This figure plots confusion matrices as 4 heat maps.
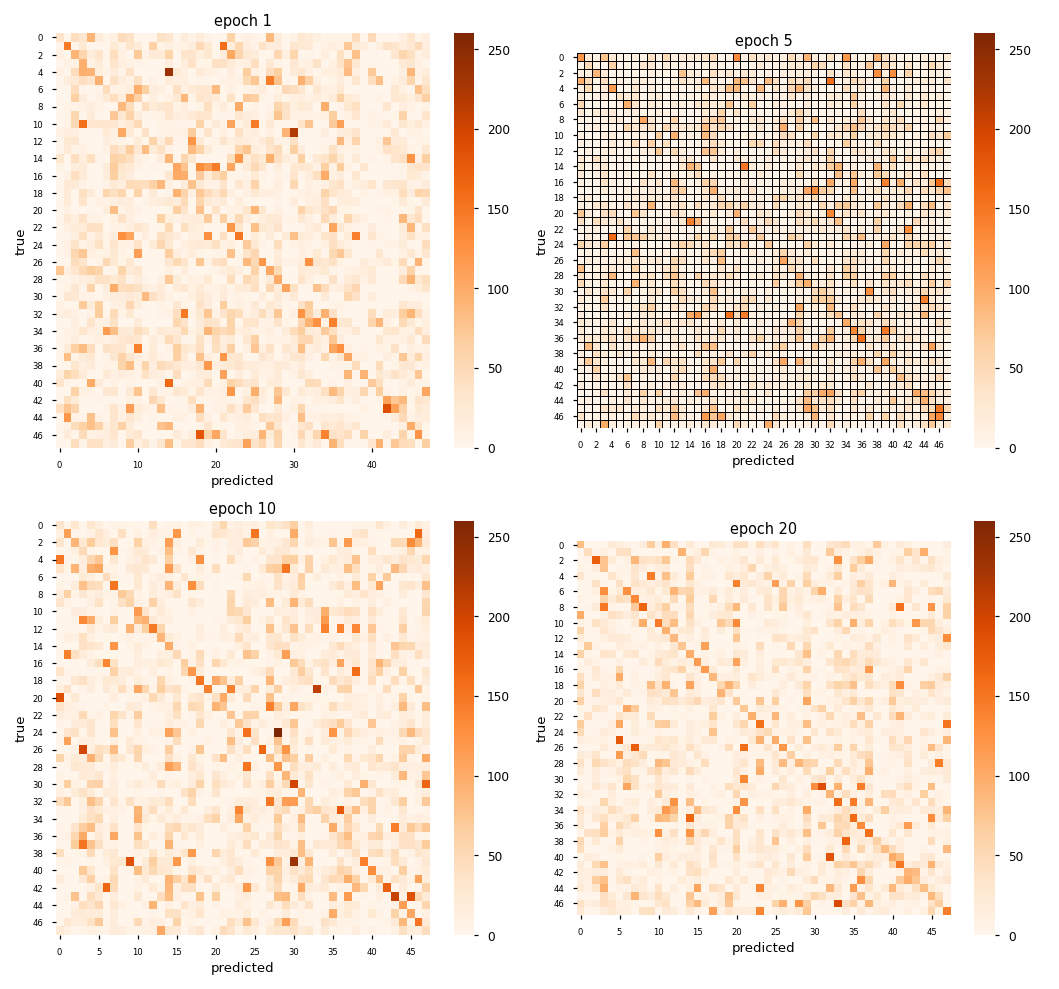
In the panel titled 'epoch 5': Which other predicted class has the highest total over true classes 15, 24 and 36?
39
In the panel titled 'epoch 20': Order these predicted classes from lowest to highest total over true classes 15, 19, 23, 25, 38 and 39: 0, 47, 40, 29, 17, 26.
26, 17, 40, 0, 29, 47
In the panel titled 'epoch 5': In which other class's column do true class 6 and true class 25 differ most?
19
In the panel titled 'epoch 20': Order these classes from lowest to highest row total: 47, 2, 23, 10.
47, 23, 2, 10
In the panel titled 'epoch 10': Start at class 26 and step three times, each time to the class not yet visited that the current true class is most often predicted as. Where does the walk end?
17
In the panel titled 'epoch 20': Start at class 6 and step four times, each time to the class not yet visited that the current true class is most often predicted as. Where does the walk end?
29
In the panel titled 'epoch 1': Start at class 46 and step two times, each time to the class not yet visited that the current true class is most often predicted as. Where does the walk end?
15
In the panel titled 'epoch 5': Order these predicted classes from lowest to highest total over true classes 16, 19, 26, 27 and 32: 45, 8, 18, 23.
23, 8, 18, 45
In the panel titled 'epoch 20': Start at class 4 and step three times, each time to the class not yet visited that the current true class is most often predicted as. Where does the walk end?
11
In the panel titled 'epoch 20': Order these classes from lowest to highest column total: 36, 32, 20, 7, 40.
32, 40, 7, 36, 20
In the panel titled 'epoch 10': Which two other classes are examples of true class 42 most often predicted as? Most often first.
6, 24
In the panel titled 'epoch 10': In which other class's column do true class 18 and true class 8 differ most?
20
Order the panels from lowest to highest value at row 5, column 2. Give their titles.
epoch 5, epoch 1, epoch 20, epoch 10
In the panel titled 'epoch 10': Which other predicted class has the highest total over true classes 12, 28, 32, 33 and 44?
36
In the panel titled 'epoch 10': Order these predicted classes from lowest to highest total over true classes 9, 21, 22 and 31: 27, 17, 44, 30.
44, 17, 30, 27
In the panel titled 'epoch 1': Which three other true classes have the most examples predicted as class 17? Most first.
12, 13, 11
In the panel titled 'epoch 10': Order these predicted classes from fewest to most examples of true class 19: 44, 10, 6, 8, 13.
44, 6, 8, 13, 10
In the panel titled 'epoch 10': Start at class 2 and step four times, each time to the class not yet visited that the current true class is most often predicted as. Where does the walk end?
37
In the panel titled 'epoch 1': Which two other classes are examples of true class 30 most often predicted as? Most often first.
11, 37
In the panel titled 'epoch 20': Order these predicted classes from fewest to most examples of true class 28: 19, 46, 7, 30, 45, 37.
19, 45, 7, 30, 37, 46
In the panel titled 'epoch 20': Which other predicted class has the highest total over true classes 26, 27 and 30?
21
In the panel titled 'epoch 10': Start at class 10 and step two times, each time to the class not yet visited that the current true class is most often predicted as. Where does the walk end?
23
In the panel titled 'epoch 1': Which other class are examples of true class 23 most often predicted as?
38
